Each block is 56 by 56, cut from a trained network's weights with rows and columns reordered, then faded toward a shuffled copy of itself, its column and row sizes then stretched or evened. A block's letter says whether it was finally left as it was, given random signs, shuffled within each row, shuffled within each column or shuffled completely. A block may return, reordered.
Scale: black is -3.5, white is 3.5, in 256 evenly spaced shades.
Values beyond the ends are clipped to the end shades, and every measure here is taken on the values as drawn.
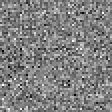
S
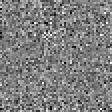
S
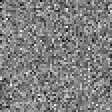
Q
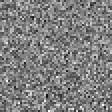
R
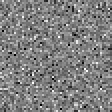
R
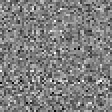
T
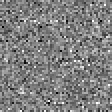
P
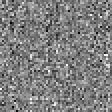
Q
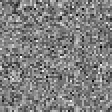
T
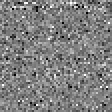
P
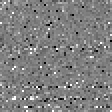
P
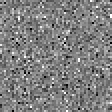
Q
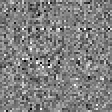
T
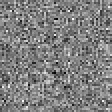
T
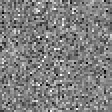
Q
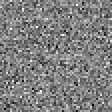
R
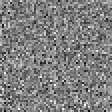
Q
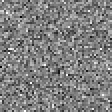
R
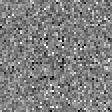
Q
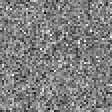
R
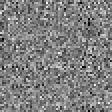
S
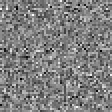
P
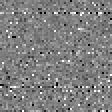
P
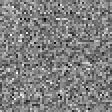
P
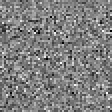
P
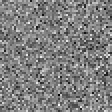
Q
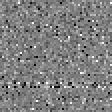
P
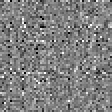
T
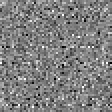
P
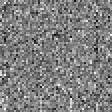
Q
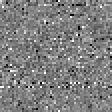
P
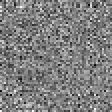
T
